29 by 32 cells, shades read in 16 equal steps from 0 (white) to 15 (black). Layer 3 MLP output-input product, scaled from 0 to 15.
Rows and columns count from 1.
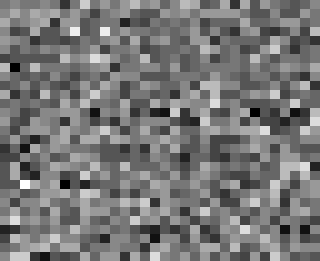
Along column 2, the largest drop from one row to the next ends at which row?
27
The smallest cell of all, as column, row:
3, 21
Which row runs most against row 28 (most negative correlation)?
1
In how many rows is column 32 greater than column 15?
12
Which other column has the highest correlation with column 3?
28
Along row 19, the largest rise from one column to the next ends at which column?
32
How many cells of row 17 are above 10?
6
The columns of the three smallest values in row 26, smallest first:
25, 8, 20
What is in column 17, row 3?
9
